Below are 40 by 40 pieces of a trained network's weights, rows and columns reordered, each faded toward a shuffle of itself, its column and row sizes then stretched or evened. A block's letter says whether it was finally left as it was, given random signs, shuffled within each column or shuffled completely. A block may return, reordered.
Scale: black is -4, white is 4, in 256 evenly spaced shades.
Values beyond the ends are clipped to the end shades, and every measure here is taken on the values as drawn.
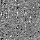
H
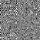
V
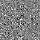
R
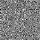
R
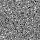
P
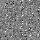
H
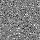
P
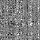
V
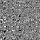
V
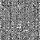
V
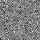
H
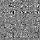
R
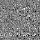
R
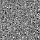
H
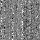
H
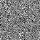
H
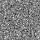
P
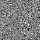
H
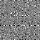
R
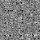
R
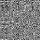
V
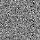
H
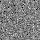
P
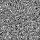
P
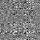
V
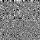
V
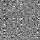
V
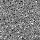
P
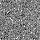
P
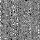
H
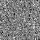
H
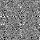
R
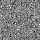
P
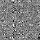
R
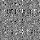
V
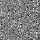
H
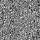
H
